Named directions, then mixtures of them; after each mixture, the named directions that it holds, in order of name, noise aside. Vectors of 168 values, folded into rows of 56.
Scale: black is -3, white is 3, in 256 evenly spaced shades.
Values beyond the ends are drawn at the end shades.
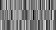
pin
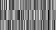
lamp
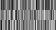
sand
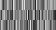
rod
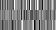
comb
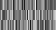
rod.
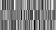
comb, pin, rod.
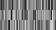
pin, sand.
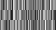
pin, rod, sand.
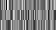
lamp, pin, rod.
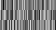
lamp, rod, sand.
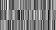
lamp.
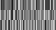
sand.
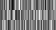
lamp, sand.
